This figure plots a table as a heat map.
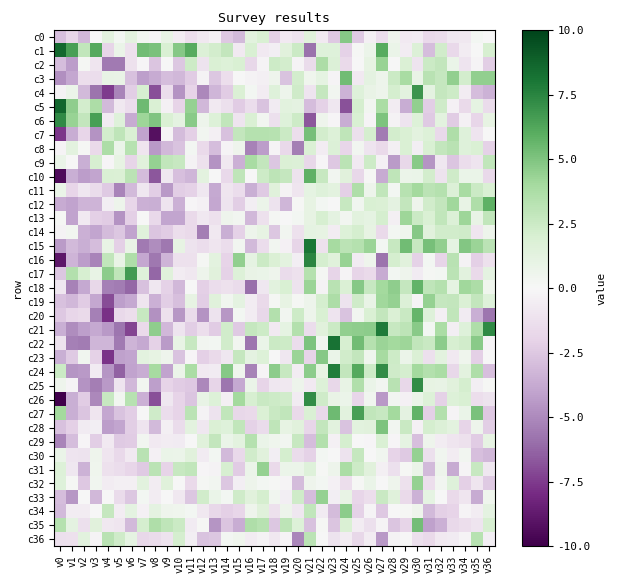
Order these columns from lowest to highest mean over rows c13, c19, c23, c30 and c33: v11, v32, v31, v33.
v11, v33, v31, v32
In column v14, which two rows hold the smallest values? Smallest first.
c25, c20
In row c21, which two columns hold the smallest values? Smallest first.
v6, v5
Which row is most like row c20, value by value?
c4
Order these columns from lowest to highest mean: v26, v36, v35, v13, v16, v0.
v0, v13, v16, v36, v35, v26
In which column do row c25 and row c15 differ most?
v21
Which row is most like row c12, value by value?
c3
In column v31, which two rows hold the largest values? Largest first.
c15, c19
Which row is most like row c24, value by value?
c22
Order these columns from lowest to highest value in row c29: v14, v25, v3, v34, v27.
v3, v34, v25, v14, v27
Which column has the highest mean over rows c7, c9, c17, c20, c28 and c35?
v30
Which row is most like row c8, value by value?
c36
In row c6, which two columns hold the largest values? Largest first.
v0, v3
